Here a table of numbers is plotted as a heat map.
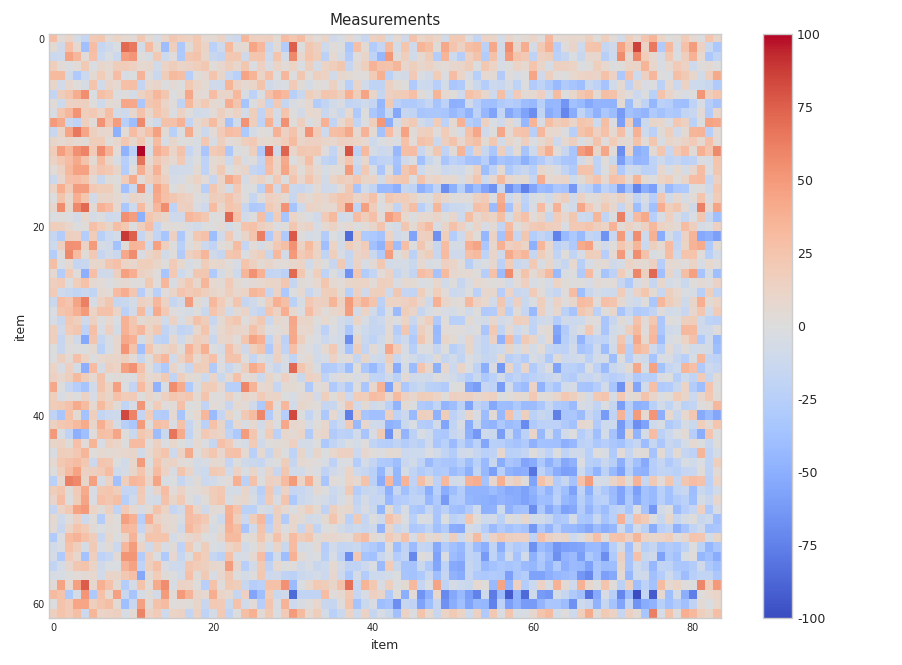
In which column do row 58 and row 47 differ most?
30
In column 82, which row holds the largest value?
9
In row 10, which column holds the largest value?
3
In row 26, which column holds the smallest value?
72
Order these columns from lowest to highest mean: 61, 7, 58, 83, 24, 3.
58, 61, 83, 24, 7, 3
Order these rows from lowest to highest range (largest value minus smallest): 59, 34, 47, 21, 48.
34, 48, 47, 59, 21
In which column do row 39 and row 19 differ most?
71
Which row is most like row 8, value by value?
46
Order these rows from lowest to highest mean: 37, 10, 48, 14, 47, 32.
48, 37, 32, 14, 47, 10
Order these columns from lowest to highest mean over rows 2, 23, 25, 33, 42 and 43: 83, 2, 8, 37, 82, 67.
37, 83, 82, 67, 8, 2
